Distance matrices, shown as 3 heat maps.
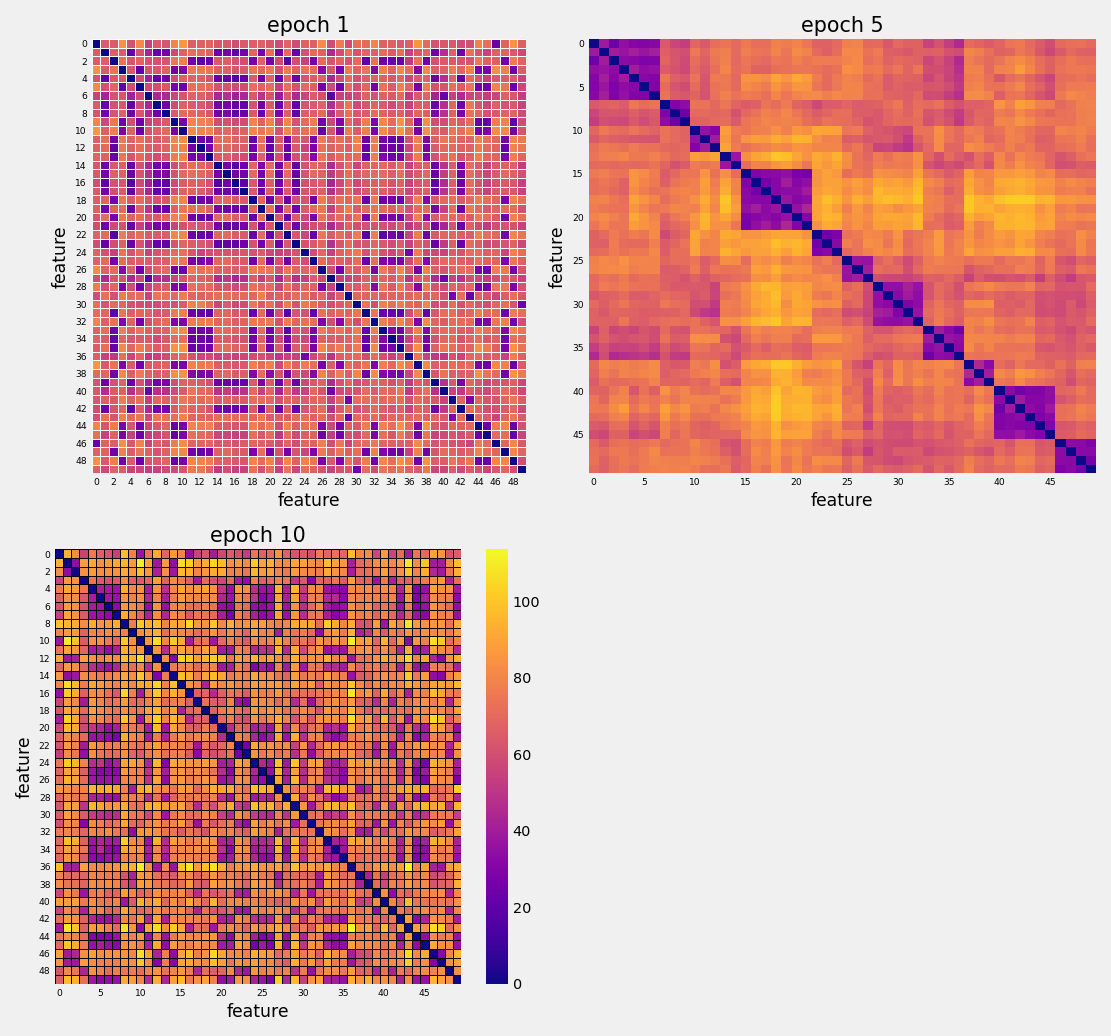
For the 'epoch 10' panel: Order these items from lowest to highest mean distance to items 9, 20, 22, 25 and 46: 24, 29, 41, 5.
5, 41, 24, 29
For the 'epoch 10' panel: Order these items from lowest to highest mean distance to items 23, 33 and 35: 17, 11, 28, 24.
11, 28, 24, 17
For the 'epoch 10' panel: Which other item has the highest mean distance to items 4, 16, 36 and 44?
8
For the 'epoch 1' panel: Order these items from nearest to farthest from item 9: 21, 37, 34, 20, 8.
37, 21, 8, 34, 20
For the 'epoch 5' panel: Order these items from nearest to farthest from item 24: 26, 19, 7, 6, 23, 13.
23, 7, 26, 6, 19, 13
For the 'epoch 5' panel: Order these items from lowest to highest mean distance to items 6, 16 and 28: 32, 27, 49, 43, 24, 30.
30, 32, 27, 49, 43, 24
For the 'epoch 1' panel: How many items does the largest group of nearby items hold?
14
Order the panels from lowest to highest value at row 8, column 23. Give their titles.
epoch 1, epoch 5, epoch 10
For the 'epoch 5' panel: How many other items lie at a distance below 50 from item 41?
5
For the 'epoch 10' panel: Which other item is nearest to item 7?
21
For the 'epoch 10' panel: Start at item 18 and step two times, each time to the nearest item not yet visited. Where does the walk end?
32
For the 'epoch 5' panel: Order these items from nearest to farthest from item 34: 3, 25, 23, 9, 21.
3, 9, 21, 25, 23
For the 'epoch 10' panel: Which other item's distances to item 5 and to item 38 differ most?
49
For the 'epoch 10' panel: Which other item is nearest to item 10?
43
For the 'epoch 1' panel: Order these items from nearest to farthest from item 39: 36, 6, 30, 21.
21, 6, 36, 30
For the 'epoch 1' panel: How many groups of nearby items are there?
8
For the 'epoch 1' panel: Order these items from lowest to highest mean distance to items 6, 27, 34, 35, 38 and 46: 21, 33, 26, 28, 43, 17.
33, 21, 17, 43, 28, 26
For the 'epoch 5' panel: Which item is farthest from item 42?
18
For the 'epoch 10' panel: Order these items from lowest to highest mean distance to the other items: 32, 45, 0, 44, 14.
44, 45, 0, 32, 14
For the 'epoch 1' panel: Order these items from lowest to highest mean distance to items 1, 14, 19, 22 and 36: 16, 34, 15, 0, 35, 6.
16, 15, 6, 34, 35, 0
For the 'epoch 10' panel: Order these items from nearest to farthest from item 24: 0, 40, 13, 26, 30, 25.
13, 26, 25, 30, 0, 40
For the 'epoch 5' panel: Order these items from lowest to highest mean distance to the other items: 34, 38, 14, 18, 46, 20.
46, 34, 14, 38, 20, 18
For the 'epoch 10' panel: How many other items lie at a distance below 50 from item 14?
6
